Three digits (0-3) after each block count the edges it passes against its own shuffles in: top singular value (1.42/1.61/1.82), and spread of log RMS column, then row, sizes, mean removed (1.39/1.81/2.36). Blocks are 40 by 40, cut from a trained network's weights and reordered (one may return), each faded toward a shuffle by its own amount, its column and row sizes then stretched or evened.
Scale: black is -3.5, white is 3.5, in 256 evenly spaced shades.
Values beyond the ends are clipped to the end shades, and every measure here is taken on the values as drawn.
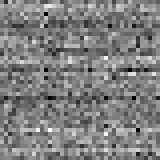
3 0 2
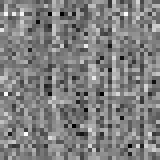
2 0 1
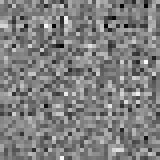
1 1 2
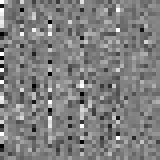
1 3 0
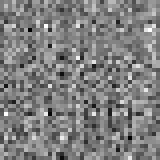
2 1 2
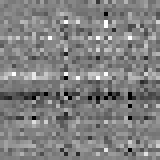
3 1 3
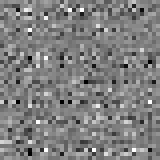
0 1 3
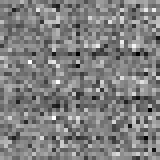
1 1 1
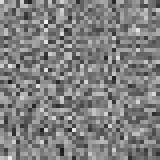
2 1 0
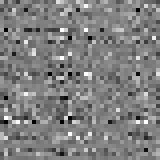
0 2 3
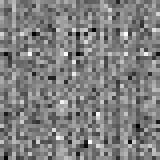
2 0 1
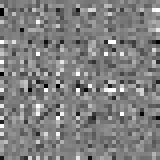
1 3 3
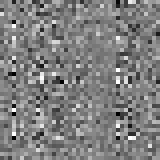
2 3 1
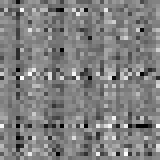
3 2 3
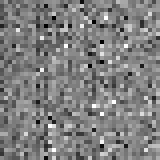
0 2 0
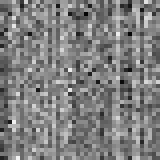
3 0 1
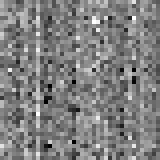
2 2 0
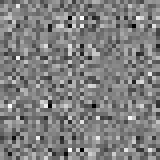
3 2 2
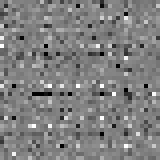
1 2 2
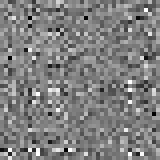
1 2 2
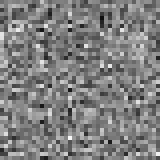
1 2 0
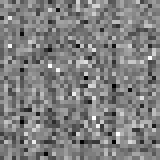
0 1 1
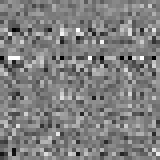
2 1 3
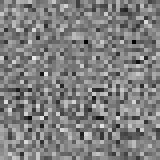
2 0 2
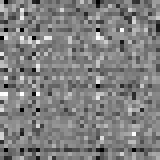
2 2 2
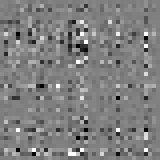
1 3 3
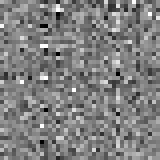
1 2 0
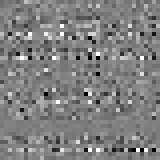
1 1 3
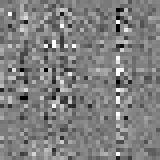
2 3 2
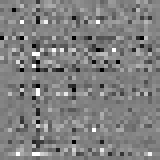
1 2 3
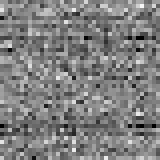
2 1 1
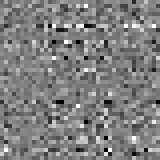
1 2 3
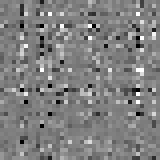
0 3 3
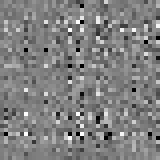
0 3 2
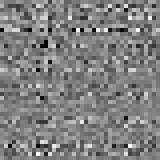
2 0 3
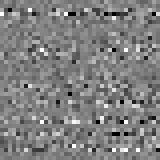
0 0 3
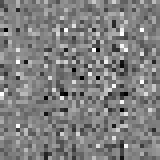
0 3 1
